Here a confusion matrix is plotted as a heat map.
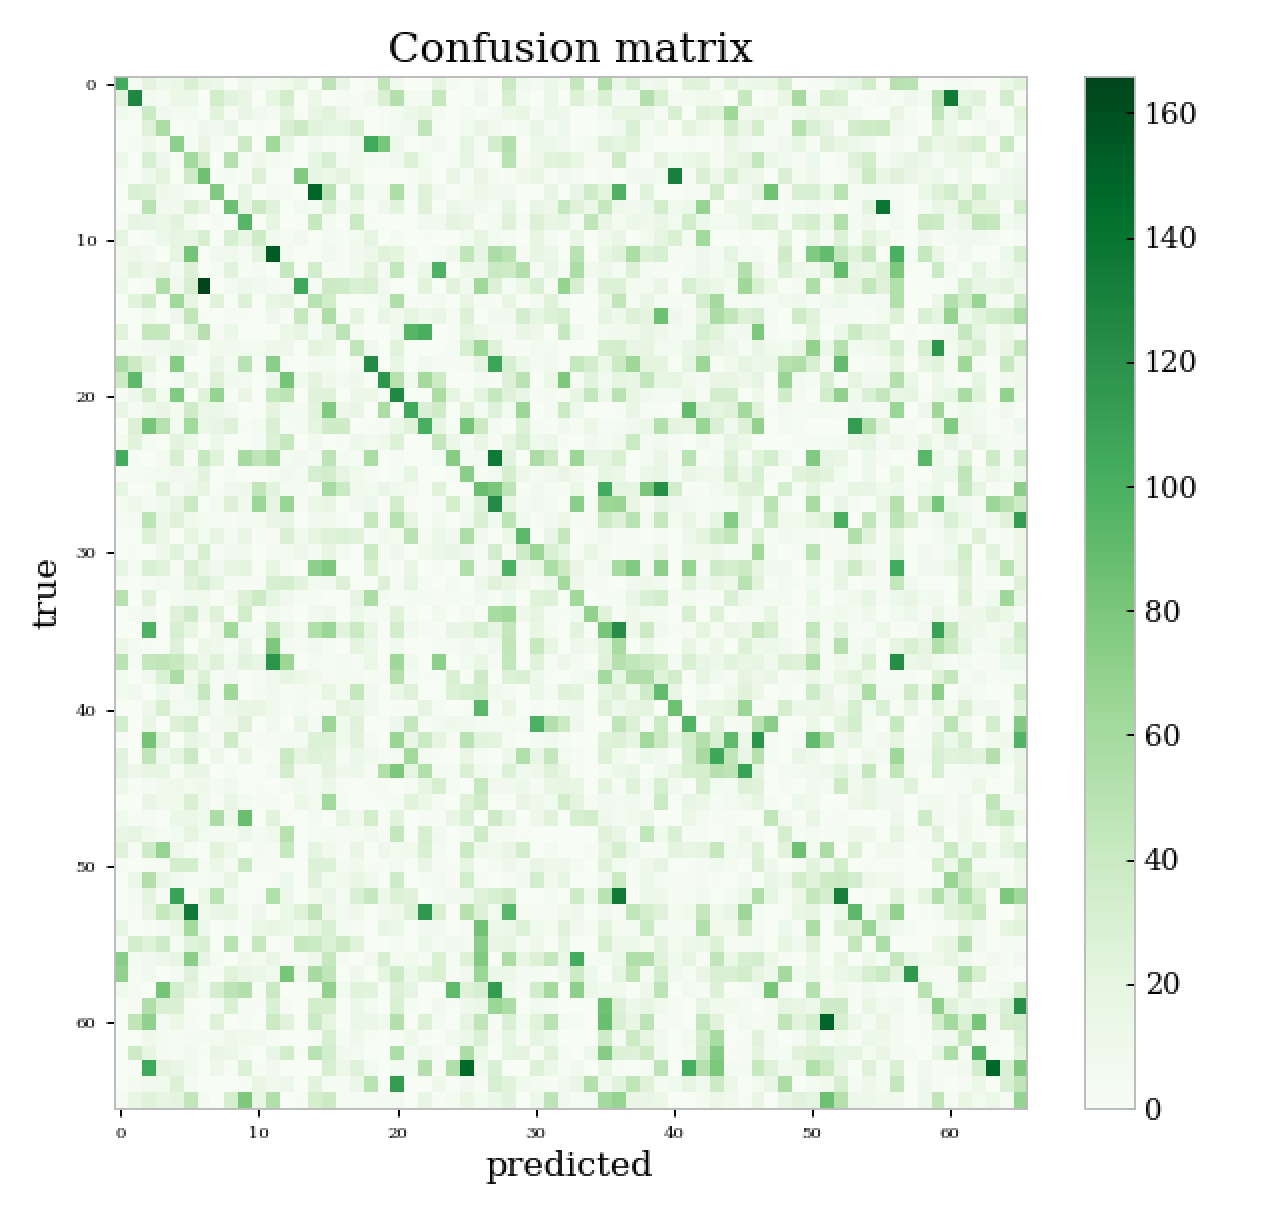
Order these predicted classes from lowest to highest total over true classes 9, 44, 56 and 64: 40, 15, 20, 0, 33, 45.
40, 15, 0, 33, 45, 20
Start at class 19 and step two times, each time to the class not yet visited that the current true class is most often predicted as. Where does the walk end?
60
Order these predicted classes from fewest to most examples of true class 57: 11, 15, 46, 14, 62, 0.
11, 46, 62, 15, 14, 0
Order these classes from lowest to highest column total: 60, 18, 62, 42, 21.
21, 18, 62, 60, 42
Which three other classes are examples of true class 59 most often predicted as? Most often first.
65, 35, 27
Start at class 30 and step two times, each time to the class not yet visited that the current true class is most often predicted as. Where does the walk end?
15
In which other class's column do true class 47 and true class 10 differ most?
9
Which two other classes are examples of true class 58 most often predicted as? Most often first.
27, 24
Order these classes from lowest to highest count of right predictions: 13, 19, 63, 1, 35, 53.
35, 53, 13, 19, 1, 63
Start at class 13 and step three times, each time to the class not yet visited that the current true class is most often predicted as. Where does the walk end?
26
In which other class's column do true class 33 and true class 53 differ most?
5
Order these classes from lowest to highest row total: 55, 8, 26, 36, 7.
36, 55, 8, 7, 26
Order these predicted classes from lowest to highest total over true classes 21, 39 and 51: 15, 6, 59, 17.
6, 17, 15, 59
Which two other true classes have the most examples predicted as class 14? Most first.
7, 31
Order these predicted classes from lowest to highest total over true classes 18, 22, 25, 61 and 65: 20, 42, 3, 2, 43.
20, 3, 43, 2, 42
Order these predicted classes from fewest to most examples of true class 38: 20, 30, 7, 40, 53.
7, 30, 53, 40, 20
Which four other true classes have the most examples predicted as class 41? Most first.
63, 21, 31, 24
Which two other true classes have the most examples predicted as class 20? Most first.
64, 44
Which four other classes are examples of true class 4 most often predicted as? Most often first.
18, 19, 11, 28
